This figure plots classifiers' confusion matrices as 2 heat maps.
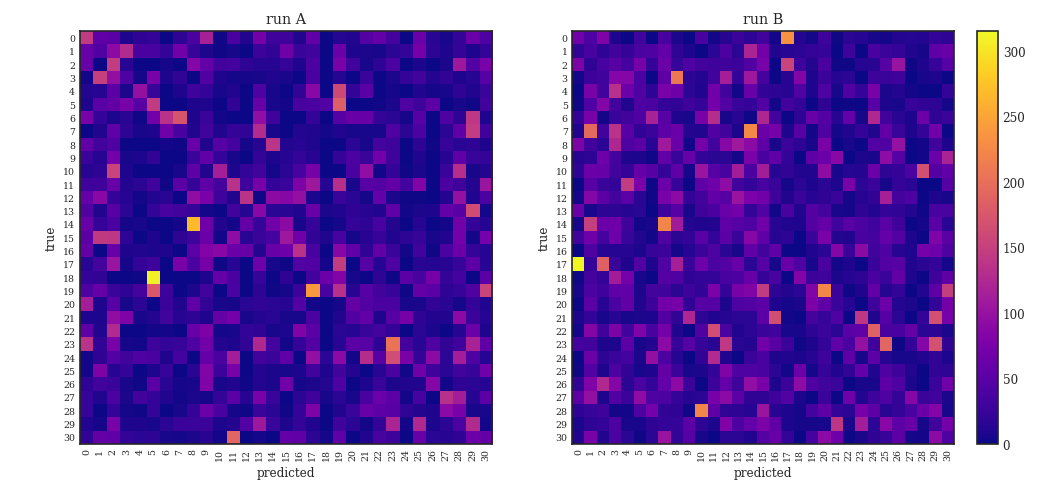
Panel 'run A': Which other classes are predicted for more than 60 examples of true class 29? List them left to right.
2, 13, 23, 25
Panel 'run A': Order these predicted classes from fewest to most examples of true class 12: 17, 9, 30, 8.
17, 30, 9, 8
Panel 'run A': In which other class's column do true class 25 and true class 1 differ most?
3
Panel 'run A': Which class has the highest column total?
2
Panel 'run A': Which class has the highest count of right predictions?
23
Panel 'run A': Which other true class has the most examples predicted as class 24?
21
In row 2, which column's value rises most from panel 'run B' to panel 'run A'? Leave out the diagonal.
28
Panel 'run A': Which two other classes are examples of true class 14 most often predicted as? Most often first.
8, 15
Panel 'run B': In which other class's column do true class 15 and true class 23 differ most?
25
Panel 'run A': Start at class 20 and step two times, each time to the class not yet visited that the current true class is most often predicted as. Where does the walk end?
9
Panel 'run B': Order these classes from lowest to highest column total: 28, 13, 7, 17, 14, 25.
28, 17, 13, 25, 14, 7
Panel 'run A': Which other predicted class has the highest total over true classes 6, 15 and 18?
5
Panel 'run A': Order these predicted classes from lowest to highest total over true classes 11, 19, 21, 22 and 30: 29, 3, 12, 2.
12, 3, 29, 2
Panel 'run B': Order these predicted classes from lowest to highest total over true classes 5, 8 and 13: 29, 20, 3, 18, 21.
21, 18, 29, 20, 3
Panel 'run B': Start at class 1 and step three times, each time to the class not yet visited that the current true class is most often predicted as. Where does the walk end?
3
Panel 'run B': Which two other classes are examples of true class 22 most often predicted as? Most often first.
24, 11
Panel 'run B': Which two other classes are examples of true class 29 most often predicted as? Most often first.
21, 23
